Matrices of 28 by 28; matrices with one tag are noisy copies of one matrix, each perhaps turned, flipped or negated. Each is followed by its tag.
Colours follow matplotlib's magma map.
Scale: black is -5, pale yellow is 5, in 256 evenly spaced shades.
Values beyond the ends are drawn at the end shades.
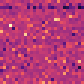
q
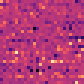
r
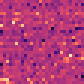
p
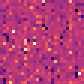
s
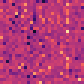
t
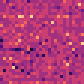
t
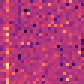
q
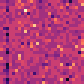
q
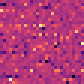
s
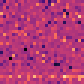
q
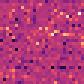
t
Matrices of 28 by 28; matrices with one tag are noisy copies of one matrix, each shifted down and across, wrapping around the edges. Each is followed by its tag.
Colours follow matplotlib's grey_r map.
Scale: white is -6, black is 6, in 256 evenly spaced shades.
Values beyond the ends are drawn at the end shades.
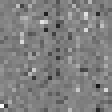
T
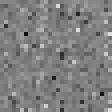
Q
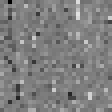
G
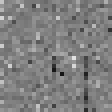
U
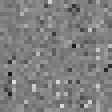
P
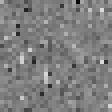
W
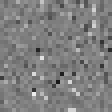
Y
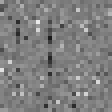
U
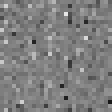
Q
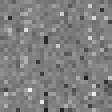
Q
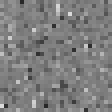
W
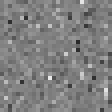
W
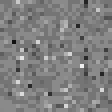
Q
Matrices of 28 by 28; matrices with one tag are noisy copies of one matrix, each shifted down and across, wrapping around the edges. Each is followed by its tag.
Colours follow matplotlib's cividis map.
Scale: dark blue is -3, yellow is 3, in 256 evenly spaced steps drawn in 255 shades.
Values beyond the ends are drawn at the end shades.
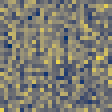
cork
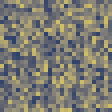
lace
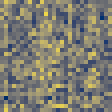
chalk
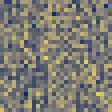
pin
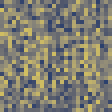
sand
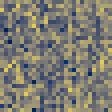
sand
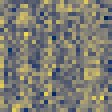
chalk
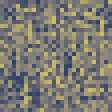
cork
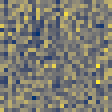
cork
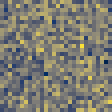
pin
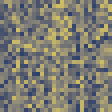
chalk
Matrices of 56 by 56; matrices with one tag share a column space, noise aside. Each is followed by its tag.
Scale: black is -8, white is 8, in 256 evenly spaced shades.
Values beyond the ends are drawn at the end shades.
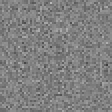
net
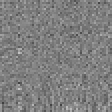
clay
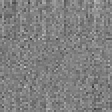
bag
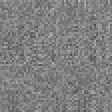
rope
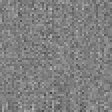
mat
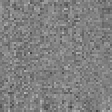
mat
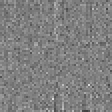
mat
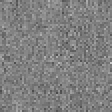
rope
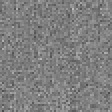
mat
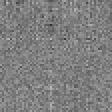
bag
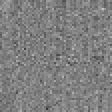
rope
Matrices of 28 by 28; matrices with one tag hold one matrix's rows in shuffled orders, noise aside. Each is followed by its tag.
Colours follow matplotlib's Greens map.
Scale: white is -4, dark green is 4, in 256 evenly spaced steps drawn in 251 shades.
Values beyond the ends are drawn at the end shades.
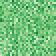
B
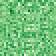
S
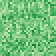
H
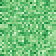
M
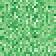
B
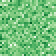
M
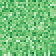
H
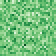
S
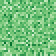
H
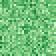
M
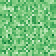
H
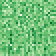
H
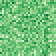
M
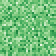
H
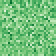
H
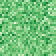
M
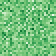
H
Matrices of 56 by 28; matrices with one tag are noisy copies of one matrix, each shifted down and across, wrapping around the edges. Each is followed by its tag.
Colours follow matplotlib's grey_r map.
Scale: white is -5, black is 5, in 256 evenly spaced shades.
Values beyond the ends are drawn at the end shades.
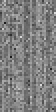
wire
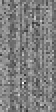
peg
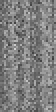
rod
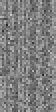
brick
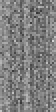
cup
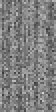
peg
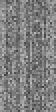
cup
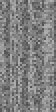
brick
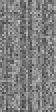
wire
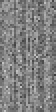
brick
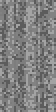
rod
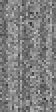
rod
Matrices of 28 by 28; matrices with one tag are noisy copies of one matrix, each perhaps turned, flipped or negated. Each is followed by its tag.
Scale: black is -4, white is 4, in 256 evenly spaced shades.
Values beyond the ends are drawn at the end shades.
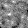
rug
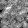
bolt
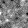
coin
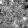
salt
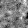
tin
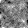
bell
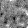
rug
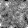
bell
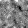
bolt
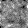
bell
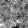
tin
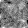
bell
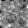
bell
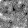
rug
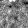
tin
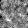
bolt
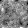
bell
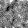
bolt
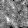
bolt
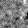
tin
